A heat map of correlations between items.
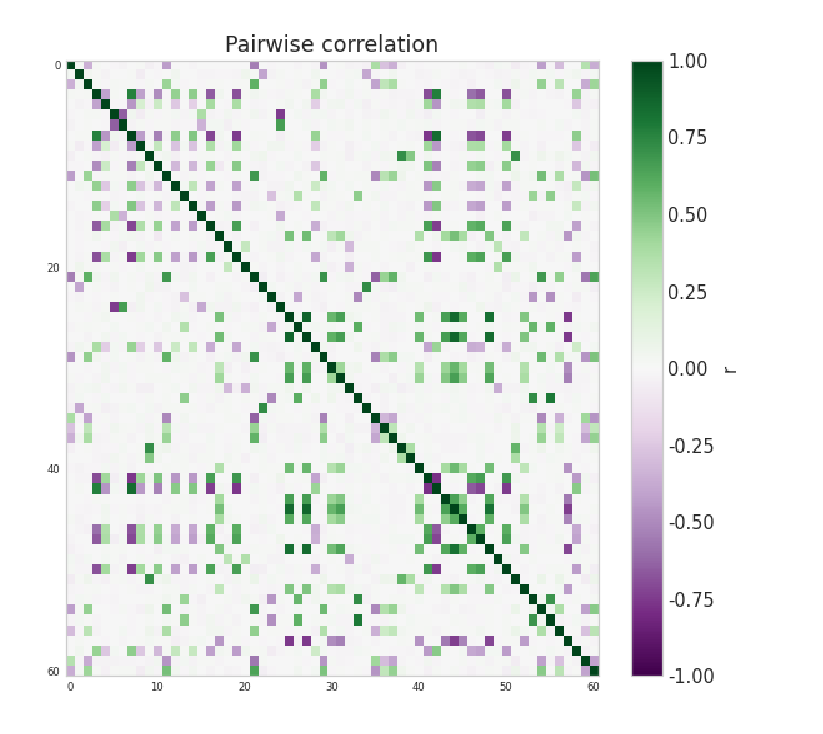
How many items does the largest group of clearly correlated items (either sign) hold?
16
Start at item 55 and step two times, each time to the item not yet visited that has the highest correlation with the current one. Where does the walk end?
53
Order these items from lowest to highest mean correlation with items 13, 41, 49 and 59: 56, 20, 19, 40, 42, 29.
42, 29, 56, 40, 20, 19
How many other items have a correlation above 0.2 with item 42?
6
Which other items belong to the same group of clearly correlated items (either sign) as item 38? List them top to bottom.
9, 39, 51
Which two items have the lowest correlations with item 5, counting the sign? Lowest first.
24, 6
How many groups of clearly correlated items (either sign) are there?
8
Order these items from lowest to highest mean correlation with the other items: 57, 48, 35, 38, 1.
57, 35, 1, 38, 48
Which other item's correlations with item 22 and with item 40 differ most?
34
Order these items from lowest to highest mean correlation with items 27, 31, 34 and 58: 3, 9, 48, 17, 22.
9, 3, 22, 17, 48
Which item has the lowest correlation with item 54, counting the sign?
35
